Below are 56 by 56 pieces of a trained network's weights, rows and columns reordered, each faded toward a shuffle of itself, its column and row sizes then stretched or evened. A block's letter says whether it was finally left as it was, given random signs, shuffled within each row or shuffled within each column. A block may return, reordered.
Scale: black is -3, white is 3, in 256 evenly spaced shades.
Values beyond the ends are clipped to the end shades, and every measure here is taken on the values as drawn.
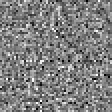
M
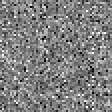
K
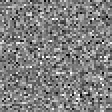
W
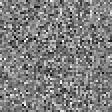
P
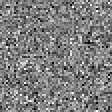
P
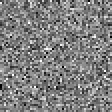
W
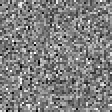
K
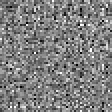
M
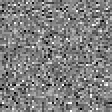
M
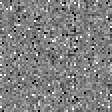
K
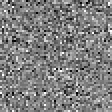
M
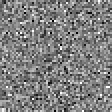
P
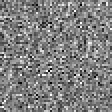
M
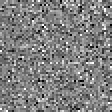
P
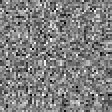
M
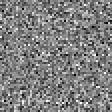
W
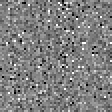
K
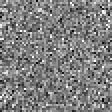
K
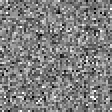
P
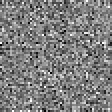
P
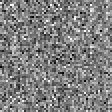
K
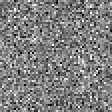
K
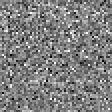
W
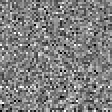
M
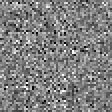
M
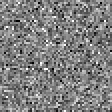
W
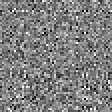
M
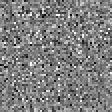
P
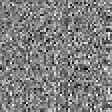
M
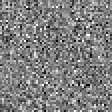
M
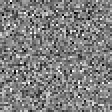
W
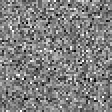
W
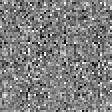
M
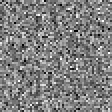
K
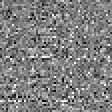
M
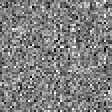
M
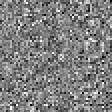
M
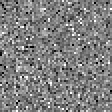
K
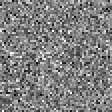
W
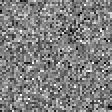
W
